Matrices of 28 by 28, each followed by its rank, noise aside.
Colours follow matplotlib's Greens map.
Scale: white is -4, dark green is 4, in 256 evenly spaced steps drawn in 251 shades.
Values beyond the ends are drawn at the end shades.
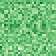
six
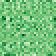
five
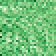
six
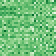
five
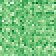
seven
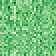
five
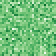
eight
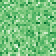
eight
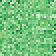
six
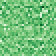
five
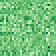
six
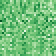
eight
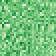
six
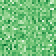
seven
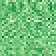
five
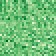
six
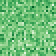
seven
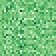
five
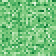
eight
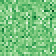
six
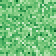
eight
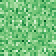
six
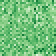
eight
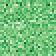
eight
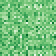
six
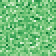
seven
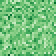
six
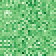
five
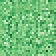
seven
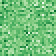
seven
